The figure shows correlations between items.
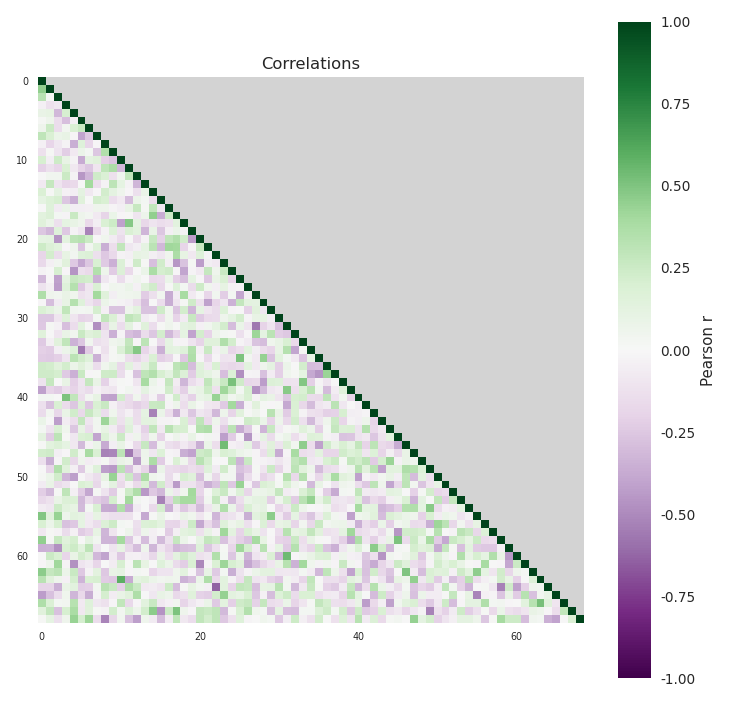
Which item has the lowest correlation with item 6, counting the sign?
19
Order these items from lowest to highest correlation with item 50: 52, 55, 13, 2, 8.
52, 55, 8, 2, 13
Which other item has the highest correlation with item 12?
34
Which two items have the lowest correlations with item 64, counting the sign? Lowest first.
22, 58
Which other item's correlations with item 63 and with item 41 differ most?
66
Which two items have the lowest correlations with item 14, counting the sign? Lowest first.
42, 49
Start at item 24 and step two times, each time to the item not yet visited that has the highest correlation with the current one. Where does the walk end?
33
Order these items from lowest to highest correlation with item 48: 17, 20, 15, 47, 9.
15, 9, 47, 17, 20
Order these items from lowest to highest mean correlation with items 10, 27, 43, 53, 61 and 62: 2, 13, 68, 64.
64, 68, 13, 2
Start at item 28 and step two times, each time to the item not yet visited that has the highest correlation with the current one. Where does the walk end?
25
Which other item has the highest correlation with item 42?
59
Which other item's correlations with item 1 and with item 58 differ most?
45
